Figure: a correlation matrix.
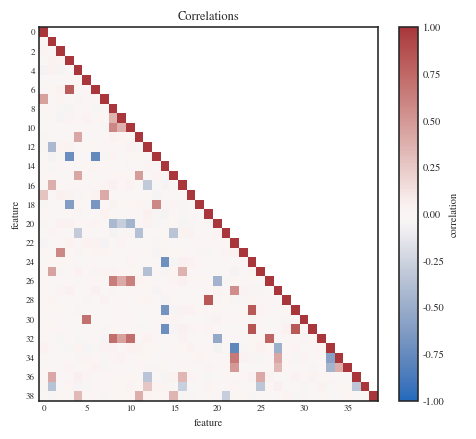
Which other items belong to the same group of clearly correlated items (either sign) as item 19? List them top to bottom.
28
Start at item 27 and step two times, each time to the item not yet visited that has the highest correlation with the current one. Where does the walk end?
34
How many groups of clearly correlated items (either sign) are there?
10
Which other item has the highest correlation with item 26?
32
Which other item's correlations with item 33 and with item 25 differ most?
22
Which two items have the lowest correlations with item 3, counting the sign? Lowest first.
13, 18
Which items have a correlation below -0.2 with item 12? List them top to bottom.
1, 16, 25, 36
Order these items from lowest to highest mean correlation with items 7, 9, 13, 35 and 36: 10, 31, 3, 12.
3, 12, 31, 10
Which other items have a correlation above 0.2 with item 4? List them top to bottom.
11, 15, 38
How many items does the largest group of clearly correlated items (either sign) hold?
6
